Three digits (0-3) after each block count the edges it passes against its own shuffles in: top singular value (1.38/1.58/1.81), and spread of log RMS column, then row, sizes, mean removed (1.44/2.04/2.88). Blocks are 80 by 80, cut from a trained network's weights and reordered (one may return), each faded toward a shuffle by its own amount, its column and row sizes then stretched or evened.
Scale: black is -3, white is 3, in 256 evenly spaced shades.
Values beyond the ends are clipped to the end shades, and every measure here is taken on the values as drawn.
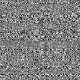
3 1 3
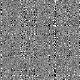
2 3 2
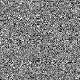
2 0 2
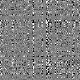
3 3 3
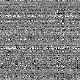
3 1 3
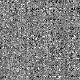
0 1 2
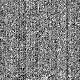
2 0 1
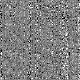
0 3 2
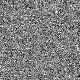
0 1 0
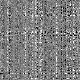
3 3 2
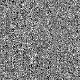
1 2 0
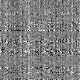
3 1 3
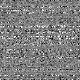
0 1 3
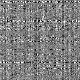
3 0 3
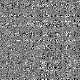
0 2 3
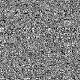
1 0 2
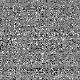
0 2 2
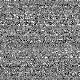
0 0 2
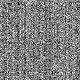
2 1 1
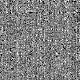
1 1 1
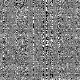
2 3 0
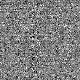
0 1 0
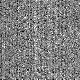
2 1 0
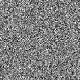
2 0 1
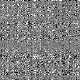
1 2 3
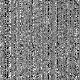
3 3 1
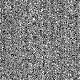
0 1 0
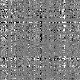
2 3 3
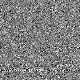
0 0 2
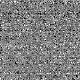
0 1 2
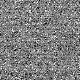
0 1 0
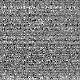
3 2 2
